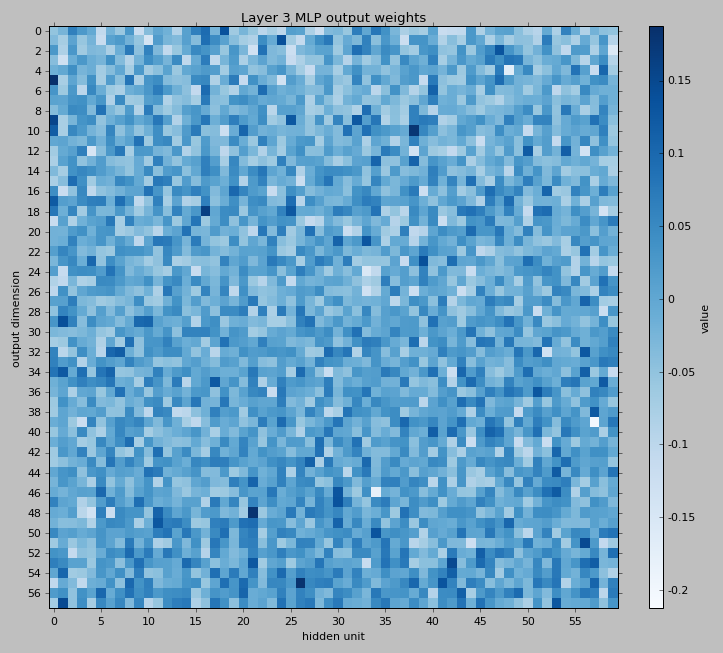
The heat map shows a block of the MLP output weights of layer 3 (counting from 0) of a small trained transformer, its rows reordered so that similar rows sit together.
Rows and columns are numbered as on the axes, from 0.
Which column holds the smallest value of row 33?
3
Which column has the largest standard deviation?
0
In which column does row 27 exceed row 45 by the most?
56
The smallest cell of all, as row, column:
39, 57
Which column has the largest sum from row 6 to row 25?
16
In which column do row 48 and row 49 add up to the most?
21
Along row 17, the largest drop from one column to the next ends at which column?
26
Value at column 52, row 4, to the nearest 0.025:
-0.05
